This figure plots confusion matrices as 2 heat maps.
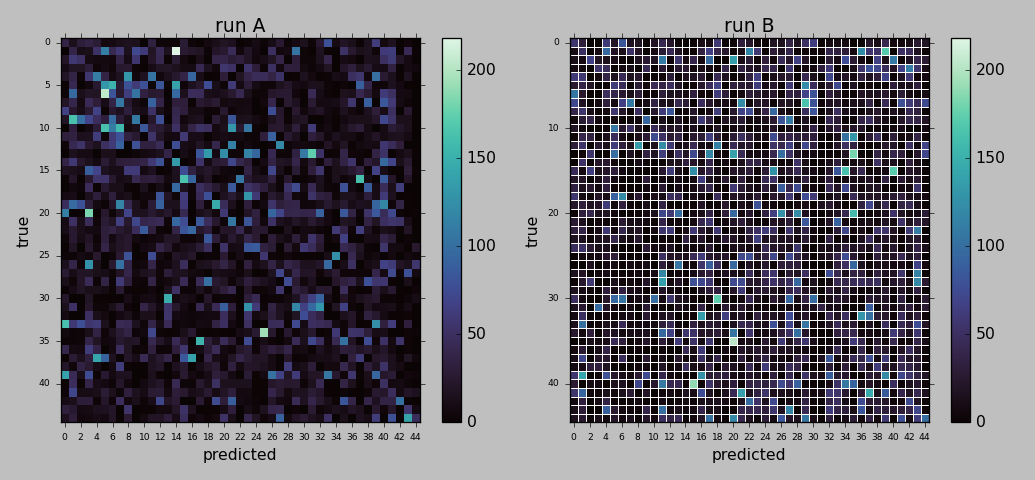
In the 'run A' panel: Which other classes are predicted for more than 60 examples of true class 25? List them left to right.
8, 11, 34
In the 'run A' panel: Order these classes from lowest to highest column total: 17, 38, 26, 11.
38, 17, 11, 26
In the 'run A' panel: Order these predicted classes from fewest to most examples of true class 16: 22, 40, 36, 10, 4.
36, 10, 4, 40, 22
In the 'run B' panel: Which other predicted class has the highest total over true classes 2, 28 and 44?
20
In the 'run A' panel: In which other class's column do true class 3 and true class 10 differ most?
5
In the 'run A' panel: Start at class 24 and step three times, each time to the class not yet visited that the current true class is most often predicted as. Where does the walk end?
12
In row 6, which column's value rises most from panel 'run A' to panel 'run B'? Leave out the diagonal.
0
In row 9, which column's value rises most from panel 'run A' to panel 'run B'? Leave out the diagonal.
27
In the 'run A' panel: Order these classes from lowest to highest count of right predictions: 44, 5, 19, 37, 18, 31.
44, 37, 18, 31, 5, 19
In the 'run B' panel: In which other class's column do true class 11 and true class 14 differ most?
35
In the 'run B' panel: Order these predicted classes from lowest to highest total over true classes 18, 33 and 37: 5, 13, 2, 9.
2, 9, 13, 5
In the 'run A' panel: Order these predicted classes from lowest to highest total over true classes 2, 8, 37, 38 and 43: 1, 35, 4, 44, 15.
44, 35, 1, 15, 4
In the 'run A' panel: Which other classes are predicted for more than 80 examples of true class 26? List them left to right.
3, 7, 33
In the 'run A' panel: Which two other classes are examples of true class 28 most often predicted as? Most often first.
18, 38
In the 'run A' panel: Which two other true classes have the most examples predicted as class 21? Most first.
10, 12
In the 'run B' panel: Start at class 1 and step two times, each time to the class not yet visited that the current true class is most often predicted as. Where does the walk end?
16
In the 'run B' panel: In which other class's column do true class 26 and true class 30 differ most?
18
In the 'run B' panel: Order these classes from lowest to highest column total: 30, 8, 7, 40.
7, 8, 30, 40
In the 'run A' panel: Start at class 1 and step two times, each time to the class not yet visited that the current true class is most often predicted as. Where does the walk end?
40
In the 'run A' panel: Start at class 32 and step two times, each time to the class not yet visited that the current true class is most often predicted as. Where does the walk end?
13
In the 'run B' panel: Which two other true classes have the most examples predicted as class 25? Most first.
15, 8
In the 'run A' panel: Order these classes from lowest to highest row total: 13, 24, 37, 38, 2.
38, 2, 24, 37, 13
